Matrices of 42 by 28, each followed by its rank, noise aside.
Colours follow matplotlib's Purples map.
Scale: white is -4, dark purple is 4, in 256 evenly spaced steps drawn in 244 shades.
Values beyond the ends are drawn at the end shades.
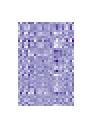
three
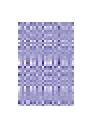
one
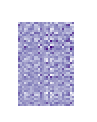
three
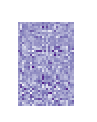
four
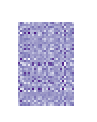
three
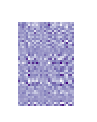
three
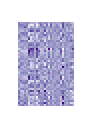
three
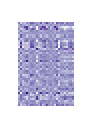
three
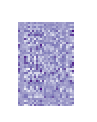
four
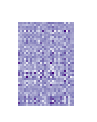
three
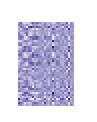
three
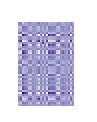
one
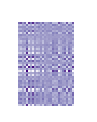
one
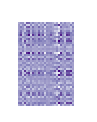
two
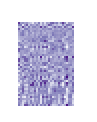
four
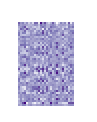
three
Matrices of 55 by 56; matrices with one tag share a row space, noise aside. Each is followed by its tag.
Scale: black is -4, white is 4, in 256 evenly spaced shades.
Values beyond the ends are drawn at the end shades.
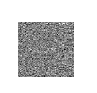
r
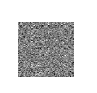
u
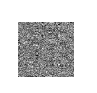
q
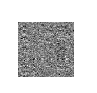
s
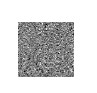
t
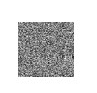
r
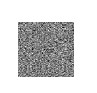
r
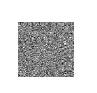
r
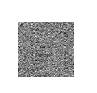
u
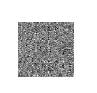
r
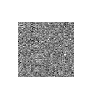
u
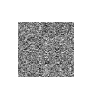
t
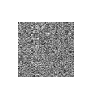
u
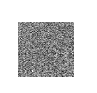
r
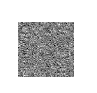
s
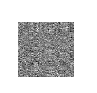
q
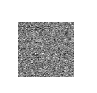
u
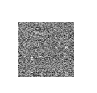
u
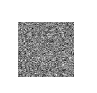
r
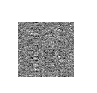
q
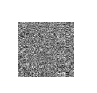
s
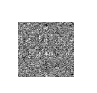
t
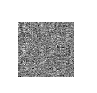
s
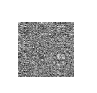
s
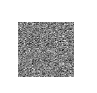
r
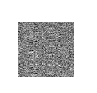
q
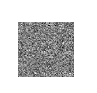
r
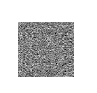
r
